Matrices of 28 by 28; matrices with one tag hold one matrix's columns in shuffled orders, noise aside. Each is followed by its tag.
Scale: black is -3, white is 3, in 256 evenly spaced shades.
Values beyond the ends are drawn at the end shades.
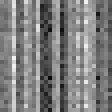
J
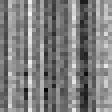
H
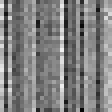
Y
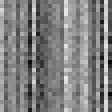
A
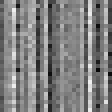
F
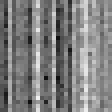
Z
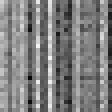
J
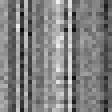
J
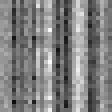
Z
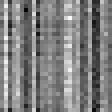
Y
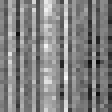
A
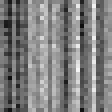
Y
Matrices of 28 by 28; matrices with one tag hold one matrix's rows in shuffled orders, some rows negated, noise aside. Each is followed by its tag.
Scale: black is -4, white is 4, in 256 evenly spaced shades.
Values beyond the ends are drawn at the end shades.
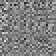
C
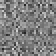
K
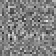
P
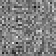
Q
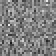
P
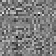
Q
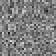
P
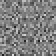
K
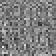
C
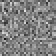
C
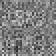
Q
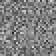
K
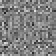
C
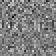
P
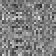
Q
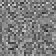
P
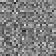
K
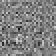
Q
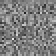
K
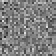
C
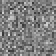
P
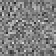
P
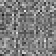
K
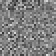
P
